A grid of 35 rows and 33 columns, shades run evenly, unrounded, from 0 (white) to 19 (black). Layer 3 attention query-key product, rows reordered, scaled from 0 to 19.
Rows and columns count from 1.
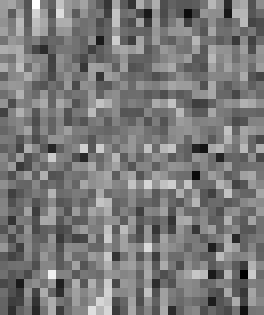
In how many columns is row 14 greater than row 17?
18
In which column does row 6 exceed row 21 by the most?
19
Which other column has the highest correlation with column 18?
2
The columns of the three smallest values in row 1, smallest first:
5, 8, 27
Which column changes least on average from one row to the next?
9
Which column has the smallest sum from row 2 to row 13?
3
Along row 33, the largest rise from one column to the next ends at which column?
20
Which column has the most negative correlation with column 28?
7
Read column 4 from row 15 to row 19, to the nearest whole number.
7 10 6 13 13
